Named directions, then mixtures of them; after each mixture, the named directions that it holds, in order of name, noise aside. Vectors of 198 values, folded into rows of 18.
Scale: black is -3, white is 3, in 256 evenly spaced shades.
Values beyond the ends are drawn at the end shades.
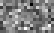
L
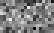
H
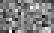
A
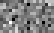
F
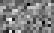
A, F, H.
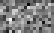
A, F, H.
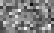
L.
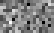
F, H.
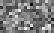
L.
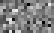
A, F, H.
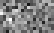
F, H, L.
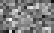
A, H, L.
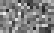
A, F, H.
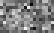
H, L.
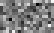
A, H, L.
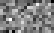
A, H.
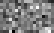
A.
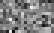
A.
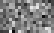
A.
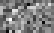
A, F, H.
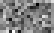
A, H.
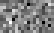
F, H.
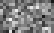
A, H, L.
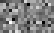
A, F.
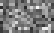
A, L.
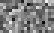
F, L.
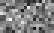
H.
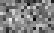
H.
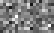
F, L.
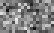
A, H, L.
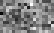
A, H, L.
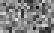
A, H.
